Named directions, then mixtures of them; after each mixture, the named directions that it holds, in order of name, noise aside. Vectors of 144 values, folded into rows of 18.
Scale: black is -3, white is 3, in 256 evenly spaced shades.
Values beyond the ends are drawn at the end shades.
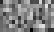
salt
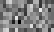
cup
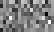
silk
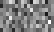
cup, silk.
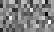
silk.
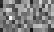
salt, silk.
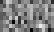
cup, salt.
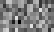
cup.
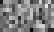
salt.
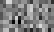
cup, salt.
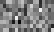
cup.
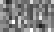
cup, salt.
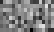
salt.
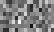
cup.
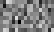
cup.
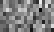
cup, salt.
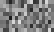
cup, silk.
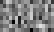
cup, salt.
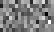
silk.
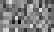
cup.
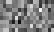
cup.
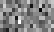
cup, silk.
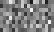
cup, silk.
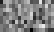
salt.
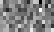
cup, salt.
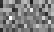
salt, silk.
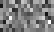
silk.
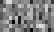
cup, salt.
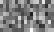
salt, silk.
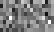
silk.
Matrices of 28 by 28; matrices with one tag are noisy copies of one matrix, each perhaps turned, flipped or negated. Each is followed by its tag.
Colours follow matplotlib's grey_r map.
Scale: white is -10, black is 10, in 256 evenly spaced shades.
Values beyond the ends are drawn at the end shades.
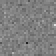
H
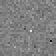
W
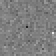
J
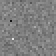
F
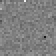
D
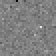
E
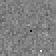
W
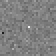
J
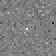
J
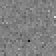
E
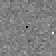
J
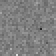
E
